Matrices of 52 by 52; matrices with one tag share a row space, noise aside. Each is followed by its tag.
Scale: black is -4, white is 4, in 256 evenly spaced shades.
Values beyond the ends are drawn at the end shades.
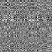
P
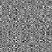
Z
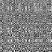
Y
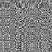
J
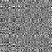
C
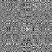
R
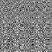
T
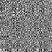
C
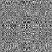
R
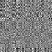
C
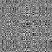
R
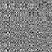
P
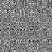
P
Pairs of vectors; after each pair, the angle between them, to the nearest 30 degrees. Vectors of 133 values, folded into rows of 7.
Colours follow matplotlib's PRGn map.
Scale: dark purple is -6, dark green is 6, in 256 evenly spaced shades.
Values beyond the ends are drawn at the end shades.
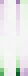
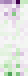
60 degrees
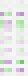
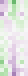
60 degrees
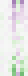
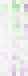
120 degrees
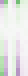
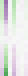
120 degrees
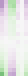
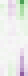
120 degrees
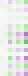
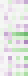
150 degrees
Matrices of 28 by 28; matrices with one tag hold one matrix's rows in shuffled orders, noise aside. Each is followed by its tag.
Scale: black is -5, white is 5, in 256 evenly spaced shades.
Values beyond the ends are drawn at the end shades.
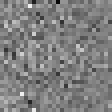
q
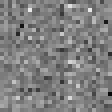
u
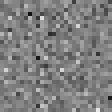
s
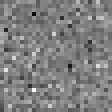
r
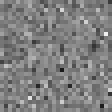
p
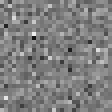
r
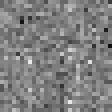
u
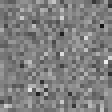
p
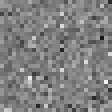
p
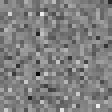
s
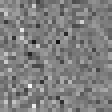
q
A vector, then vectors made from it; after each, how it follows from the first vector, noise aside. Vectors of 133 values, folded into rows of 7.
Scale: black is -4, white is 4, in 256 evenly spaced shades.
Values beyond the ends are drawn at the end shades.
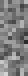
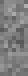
wrapped around, negated, shrunk.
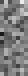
reversed.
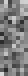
reversed.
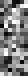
wrapped around, scaled up.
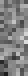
negated.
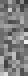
sign-scrambled.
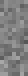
shrunk.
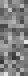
sign-scrambled.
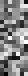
negated, scaled up.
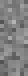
negated, shrunk.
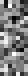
reversed, negated, scaled up.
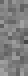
shrunk.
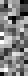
reversed, negated, scaled up.
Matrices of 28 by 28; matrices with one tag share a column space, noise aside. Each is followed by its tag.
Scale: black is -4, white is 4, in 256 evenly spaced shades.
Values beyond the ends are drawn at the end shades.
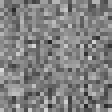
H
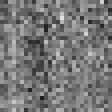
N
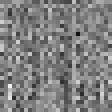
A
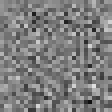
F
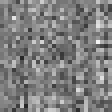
H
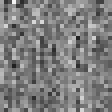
N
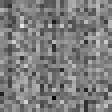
F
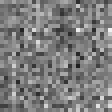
A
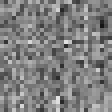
H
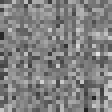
A
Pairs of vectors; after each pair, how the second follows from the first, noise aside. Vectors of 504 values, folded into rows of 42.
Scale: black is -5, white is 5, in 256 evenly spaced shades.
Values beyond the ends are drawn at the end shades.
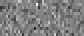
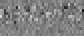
wrapped around, negated, partly zeroed.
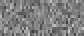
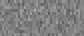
wrapped around, shrunk.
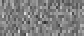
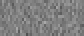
negated, shrunk.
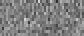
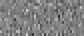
reversed, negated, partly zeroed.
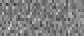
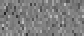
wrapped around, negated, partly zeroed.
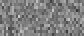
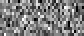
wrapped around, negated, scaled up.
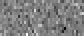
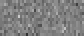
negated, shrunk.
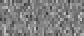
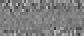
reversed, negated, partly zeroed.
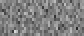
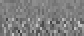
reversed, negated, partly zeroed.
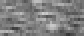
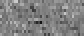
reversed, negated, partly zeroed.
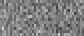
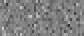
partly zeroed.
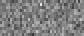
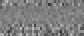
wrapped around, negated, partly zeroed.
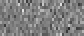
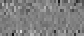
wrapped around, negated, partly zeroed.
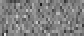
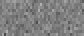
negated, shrunk.
